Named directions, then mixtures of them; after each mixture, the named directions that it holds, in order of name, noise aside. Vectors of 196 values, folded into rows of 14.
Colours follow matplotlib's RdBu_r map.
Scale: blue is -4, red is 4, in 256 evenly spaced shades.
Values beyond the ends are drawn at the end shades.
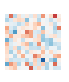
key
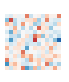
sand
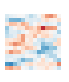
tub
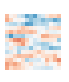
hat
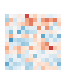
hat, sand.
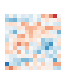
key, tub.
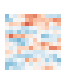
hat.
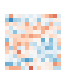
key, tub.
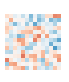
hat, key, sand.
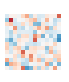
sand.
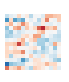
sand, tub.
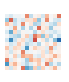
sand.
